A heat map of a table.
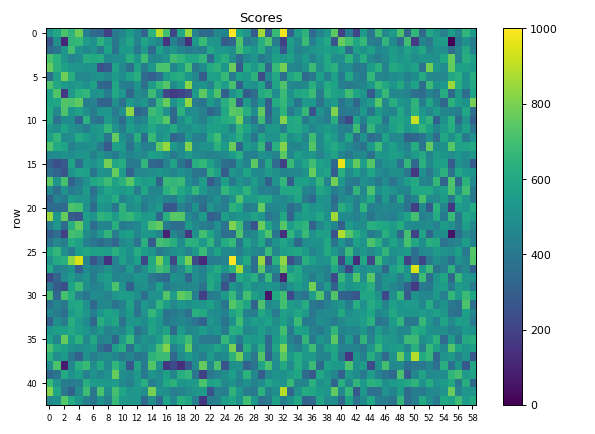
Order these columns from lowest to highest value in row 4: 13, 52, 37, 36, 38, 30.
30, 13, 37, 38, 36, 52
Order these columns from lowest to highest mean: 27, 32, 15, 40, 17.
17, 40, 27, 15, 32
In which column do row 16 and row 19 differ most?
36
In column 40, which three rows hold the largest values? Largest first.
15, 23, 1
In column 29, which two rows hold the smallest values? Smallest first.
5, 39
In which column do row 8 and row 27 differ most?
26
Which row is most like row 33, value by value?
19
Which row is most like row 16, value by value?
29
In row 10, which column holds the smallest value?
41
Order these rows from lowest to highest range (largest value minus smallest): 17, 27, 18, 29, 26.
18, 17, 29, 27, 26
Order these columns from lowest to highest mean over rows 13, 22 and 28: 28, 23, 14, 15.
28, 14, 23, 15
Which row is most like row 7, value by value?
38
